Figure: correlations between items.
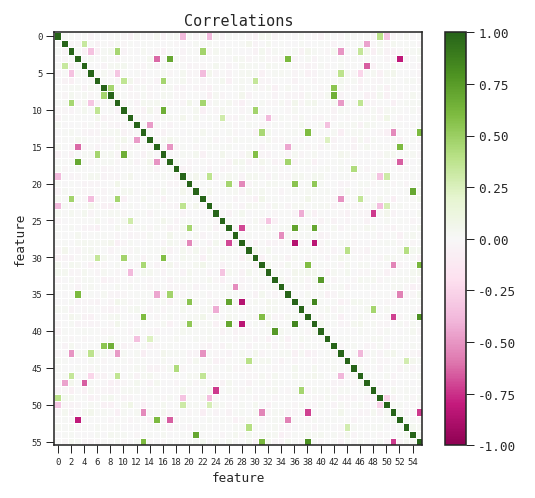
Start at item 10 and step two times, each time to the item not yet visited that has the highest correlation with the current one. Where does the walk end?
30
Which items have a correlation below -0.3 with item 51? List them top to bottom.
13, 31, 38, 55
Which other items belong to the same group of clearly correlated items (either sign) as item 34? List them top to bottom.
27
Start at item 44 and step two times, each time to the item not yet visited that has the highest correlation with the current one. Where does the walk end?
53
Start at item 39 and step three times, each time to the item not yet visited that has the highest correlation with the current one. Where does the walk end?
20
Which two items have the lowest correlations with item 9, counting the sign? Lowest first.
43, 5
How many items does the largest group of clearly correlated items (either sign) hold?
6
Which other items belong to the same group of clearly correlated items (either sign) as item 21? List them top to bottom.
54
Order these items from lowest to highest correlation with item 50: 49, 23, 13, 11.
49, 13, 11, 23
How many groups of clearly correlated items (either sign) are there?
16
